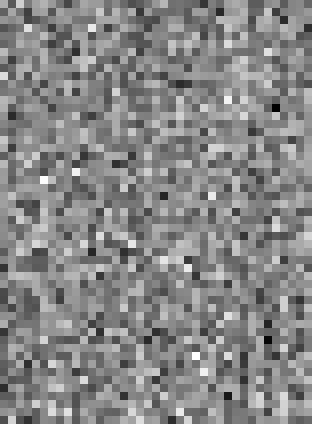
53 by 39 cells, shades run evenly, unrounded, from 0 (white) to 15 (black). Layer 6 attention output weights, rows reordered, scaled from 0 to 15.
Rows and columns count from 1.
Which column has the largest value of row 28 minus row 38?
36
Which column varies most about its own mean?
29
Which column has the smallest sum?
30
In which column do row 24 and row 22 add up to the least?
16
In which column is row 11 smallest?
34
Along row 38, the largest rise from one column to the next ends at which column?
37
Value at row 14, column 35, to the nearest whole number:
15
